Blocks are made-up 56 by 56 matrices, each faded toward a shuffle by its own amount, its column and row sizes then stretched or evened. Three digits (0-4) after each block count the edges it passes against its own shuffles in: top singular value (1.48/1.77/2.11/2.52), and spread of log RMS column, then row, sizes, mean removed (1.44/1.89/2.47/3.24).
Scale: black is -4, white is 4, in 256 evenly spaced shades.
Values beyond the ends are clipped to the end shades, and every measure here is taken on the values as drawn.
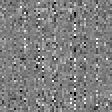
0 3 1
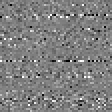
2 0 3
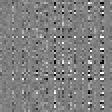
4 4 2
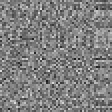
3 0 1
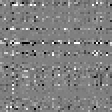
3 2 4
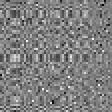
4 2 0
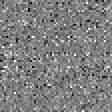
0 0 2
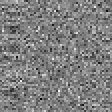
2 0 0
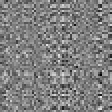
4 3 1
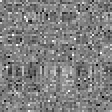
3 0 0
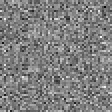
2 0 2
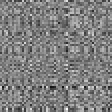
4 2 3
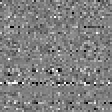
2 1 3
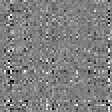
3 3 3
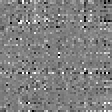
3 2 3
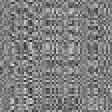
4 4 0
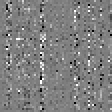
0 4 1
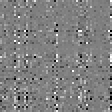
3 3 3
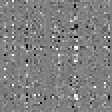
2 3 2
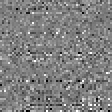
3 1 2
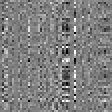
4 4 1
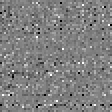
1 1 2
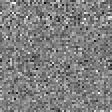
1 0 2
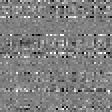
3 1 4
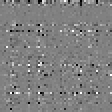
3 2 3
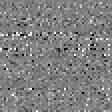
0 0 3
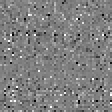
2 1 2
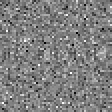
1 0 0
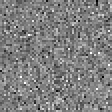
1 0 0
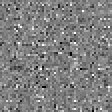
0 1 2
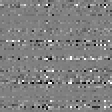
2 1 4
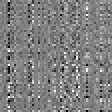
4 4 1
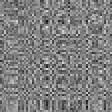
4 3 2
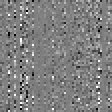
0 4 0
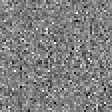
1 0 0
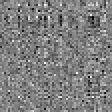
3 2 1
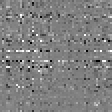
3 2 3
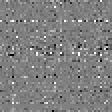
1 2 3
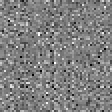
3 1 1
